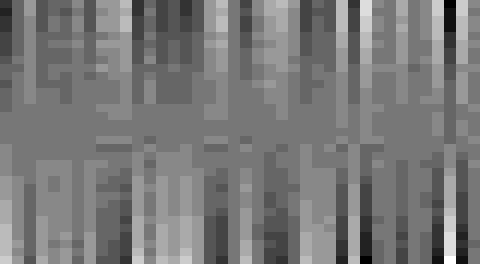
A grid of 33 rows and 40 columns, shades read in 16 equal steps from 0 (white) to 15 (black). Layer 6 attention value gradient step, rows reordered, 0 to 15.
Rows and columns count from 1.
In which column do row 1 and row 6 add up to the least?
31
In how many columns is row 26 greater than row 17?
13
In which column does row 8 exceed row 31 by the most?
38
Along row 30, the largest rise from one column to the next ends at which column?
39
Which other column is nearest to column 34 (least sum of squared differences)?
23
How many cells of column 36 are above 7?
26
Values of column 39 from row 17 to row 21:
7 8 8 9 10
